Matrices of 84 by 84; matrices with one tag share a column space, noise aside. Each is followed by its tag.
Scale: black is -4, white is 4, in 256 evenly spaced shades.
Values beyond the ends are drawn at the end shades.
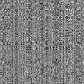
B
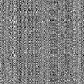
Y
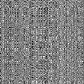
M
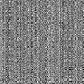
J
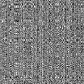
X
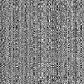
X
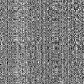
B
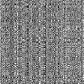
X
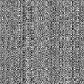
J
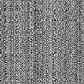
Y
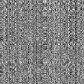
B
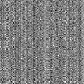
J
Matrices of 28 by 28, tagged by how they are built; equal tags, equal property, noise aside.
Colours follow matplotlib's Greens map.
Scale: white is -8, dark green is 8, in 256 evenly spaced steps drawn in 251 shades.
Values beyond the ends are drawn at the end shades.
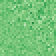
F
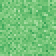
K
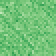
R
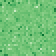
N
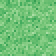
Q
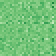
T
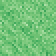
R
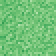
Q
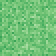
Q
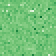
N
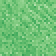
R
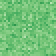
K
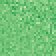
F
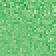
F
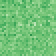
K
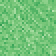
R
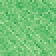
R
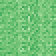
Q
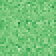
T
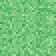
Q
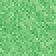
R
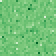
N
